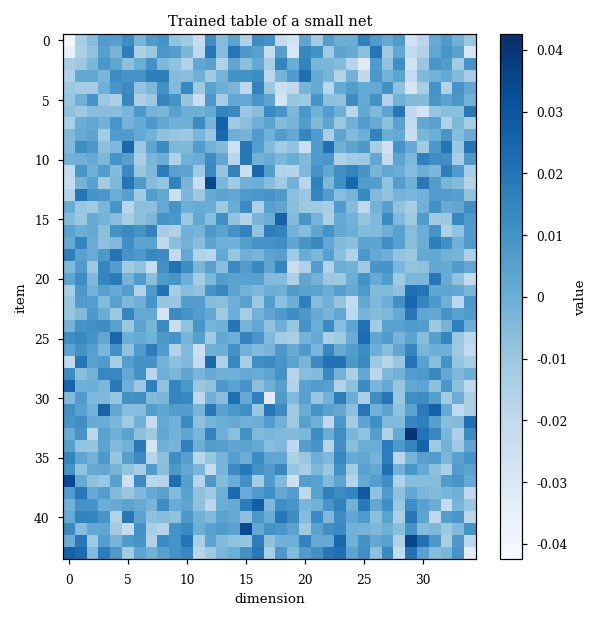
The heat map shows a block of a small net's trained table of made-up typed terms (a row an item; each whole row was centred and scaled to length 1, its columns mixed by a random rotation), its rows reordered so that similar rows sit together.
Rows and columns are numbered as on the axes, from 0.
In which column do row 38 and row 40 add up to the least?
34
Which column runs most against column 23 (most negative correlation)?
4
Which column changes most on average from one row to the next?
15
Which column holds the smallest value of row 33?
2
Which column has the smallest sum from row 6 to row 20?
29
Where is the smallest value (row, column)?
0, 0
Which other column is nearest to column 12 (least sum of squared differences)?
21
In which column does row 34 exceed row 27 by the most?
27
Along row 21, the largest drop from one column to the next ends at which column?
9
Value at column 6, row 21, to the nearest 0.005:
-0.015
